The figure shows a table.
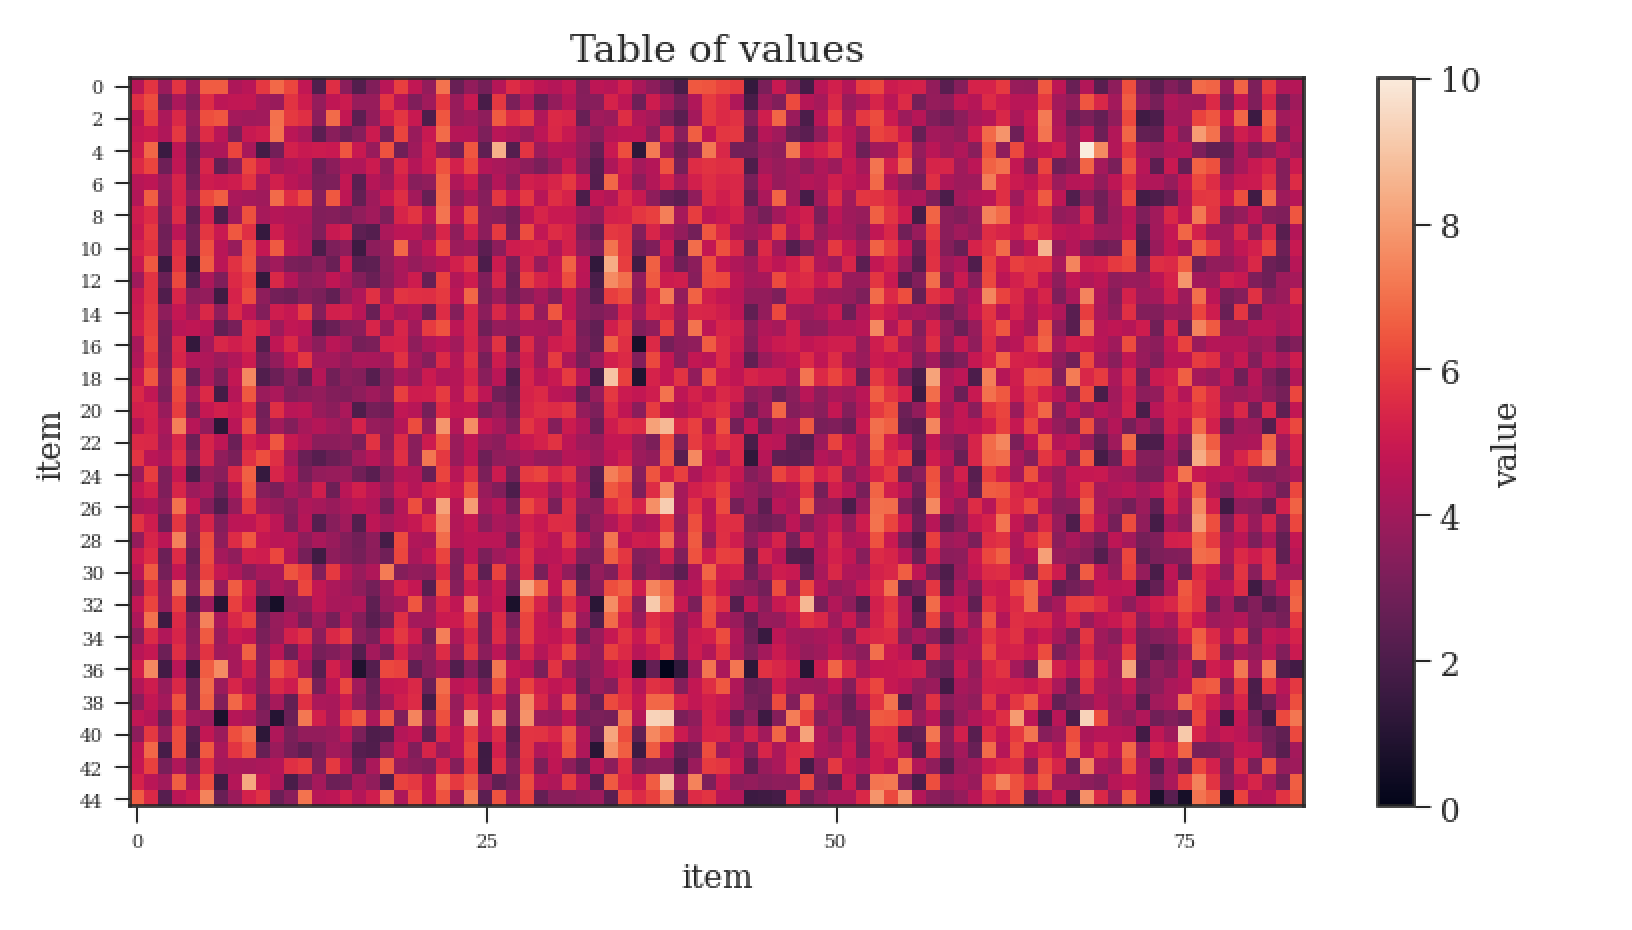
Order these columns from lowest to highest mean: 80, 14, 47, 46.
80, 14, 47, 46
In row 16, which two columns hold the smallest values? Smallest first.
36, 4
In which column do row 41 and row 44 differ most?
75
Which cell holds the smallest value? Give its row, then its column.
36, 38
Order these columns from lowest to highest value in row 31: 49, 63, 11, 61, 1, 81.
81, 11, 49, 61, 1, 63
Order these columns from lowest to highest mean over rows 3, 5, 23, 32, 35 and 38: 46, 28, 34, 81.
46, 81, 28, 34
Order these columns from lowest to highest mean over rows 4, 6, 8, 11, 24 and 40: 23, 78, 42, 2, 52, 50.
2, 52, 78, 23, 50, 42
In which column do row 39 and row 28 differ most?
68
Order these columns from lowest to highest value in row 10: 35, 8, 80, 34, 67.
67, 80, 35, 8, 34
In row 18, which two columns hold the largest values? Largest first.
34, 57
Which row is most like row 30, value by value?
42
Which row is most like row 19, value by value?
8
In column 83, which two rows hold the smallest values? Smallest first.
36, 16
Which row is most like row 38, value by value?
31
